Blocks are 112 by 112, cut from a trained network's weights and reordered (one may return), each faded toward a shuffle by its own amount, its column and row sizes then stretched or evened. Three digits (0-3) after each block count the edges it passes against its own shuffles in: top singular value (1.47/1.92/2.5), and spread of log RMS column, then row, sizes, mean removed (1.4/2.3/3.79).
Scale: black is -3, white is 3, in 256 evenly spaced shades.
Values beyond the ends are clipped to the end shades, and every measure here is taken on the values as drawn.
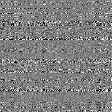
2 1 3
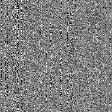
0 3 0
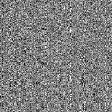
2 2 0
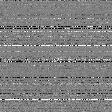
3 0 3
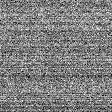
2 0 0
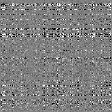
2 2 3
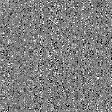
1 2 0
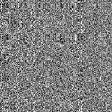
2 2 0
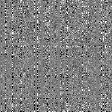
0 3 2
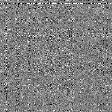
1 2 2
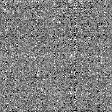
0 2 1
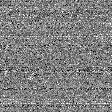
1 0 2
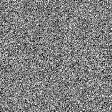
1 0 1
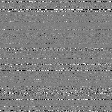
2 0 3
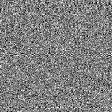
2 0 1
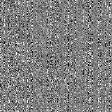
1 3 1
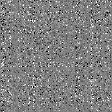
0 2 2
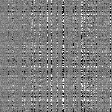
3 3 1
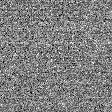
0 0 0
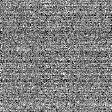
2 2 0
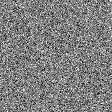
0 0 0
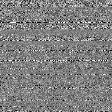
0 0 3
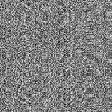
3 1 0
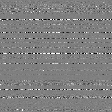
3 0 3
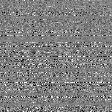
0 1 3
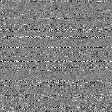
2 0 3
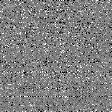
1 1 2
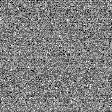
0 1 1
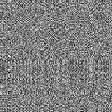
3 0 1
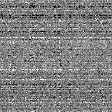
3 2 2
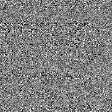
0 2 2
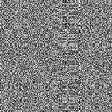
3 1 0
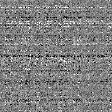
2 2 2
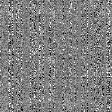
0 3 0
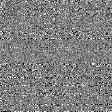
1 1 3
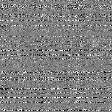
1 1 3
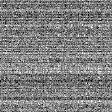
3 2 1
